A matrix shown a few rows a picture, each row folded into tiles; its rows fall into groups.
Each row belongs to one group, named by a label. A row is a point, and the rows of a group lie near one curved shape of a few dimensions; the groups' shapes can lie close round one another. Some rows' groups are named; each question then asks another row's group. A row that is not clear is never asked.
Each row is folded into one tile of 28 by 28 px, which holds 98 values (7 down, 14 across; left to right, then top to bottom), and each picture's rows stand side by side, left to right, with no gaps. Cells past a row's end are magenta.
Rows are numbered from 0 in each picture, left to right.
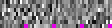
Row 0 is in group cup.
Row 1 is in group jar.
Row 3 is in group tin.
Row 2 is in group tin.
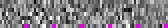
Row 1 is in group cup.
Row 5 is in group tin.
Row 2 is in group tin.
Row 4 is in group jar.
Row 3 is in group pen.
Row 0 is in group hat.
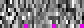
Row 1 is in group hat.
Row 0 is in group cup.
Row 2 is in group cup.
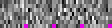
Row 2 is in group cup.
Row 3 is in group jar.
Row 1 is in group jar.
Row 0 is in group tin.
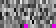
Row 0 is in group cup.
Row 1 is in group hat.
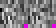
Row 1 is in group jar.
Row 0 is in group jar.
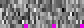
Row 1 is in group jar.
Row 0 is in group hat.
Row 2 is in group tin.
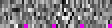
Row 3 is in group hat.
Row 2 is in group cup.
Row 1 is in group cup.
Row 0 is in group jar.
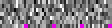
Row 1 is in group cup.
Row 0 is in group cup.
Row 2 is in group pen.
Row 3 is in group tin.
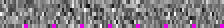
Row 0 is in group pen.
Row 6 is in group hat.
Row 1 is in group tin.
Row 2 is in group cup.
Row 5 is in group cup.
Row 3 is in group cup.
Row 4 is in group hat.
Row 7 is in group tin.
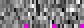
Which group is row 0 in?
cup
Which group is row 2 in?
tin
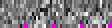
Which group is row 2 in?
pen
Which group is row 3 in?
pen
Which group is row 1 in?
jar
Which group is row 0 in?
tin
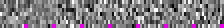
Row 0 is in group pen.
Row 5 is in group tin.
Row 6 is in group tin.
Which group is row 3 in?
tin
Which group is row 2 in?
cup
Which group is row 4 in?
cup
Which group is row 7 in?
jar
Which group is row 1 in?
tin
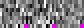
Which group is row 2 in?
hat
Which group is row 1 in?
pen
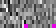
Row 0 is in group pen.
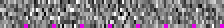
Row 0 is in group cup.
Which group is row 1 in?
cup
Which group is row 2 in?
tin
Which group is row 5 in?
cup
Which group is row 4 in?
cup
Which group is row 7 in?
cup
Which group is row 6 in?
tin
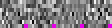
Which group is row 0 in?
hat
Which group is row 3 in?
cup
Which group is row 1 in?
hat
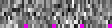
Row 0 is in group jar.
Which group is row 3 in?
hat
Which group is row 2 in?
pen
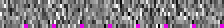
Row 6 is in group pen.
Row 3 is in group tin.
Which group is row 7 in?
hat
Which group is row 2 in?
jar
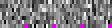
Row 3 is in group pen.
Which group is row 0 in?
hat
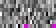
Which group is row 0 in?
pen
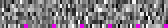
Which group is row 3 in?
tin
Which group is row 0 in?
tin
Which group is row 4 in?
tin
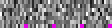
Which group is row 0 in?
pen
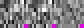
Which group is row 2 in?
cup
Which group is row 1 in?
tin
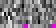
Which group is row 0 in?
jar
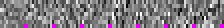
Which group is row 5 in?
hat
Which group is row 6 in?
pen
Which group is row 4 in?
pen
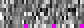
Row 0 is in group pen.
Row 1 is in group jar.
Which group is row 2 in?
jar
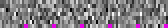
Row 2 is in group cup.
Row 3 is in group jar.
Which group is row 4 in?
hat
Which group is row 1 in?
hat
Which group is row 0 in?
tin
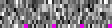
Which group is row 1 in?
tin
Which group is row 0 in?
cup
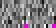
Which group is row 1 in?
pen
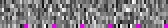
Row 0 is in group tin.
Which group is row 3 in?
jar
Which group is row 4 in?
tin
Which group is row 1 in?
pen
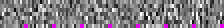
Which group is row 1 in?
tin
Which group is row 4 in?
cup
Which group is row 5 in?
jar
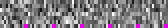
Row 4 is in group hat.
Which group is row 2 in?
pen
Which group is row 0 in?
hat
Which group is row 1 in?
pen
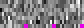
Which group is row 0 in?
jar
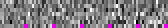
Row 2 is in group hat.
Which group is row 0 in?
tin
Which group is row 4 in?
jar
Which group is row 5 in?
pen
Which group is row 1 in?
pen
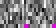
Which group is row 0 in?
tin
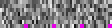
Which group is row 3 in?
hat
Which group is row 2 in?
pen
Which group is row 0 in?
hat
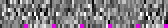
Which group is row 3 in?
pen
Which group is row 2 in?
pen
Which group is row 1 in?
jar
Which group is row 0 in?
cup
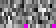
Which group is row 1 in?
tin
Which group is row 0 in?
jar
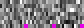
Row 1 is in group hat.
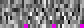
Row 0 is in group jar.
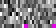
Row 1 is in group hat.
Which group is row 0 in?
pen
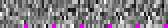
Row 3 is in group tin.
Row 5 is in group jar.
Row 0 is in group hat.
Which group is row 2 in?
jar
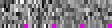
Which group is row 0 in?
tin
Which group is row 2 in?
cup
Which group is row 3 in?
cup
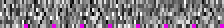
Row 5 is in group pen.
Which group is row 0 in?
jar
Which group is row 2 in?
pen
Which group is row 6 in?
pen
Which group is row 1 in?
cup
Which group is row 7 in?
cup
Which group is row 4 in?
jar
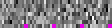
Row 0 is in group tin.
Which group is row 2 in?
tin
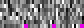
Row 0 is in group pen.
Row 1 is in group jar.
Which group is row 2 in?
pen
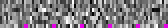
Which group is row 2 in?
pen
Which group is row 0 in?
jar
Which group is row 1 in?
tin
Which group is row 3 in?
cup
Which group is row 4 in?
tin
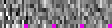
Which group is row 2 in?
tin
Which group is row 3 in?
cup
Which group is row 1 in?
cup
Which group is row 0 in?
jar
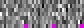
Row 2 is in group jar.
